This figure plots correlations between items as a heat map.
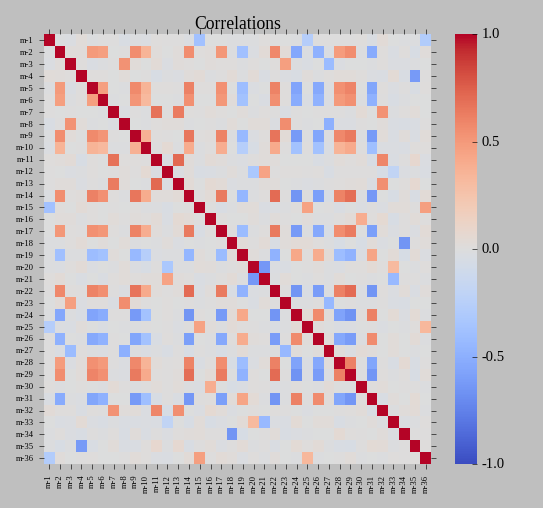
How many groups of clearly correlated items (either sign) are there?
8
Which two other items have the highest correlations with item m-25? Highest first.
m-15, m-36
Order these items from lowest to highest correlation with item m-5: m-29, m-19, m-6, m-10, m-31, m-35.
m-31, m-19, m-35, m-10, m-6, m-29
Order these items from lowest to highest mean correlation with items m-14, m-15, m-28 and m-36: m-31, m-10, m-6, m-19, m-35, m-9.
m-31, m-19, m-35, m-10, m-6, m-9
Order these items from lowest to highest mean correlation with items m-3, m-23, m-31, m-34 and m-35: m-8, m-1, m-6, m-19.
m-6, m-1, m-19, m-8
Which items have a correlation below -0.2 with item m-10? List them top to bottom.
m-19, m-24, m-26, m-31
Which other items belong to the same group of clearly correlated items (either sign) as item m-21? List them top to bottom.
m-12, m-20, m-33
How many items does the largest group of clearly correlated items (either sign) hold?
14
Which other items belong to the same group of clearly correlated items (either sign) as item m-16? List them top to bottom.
m-30
